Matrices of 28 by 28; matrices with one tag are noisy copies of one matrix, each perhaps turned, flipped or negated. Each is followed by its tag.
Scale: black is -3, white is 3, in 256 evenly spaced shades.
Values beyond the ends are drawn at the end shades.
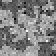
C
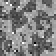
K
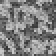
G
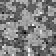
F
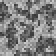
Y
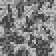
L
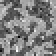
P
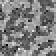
G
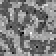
G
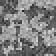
C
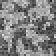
L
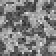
K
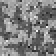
L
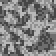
P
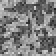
L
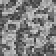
G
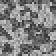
K
